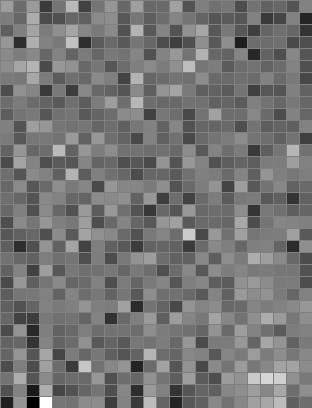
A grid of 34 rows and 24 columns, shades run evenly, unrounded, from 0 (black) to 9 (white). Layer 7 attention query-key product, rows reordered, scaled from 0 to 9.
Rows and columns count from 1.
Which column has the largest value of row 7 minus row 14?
11
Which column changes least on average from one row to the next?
18
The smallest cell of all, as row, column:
34, 3
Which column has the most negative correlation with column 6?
7
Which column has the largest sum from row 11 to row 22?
19
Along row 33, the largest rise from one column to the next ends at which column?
4
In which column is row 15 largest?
6
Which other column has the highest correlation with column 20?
12
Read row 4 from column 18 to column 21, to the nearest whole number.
5 1 4 4
